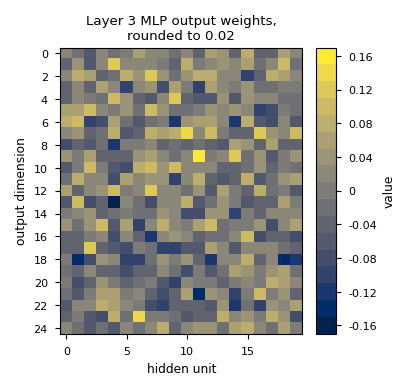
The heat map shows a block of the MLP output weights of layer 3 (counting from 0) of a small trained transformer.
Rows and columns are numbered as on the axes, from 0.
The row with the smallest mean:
18
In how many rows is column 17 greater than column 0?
16
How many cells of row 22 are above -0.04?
11
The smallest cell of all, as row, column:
13, 4
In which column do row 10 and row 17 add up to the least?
5
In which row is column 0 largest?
6
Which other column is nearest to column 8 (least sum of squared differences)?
0
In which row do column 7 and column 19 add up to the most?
7
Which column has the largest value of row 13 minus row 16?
1
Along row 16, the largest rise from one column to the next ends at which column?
8
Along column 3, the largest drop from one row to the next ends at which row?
23
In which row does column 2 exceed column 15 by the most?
2
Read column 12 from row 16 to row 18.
-0.02 0.06 -0.12
